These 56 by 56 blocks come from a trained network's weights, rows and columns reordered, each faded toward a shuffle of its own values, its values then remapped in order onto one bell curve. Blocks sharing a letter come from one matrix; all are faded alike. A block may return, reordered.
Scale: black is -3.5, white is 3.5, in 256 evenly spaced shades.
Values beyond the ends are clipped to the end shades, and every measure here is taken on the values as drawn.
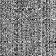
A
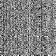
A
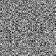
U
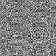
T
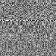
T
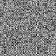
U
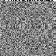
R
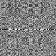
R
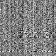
A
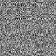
R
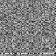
R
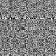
T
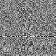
R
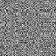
T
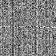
A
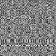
R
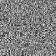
U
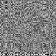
R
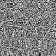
U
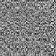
T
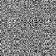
R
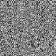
U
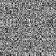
T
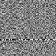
R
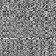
R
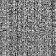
A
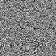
U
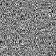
U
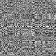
R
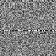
R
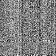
A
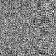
U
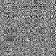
R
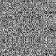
U
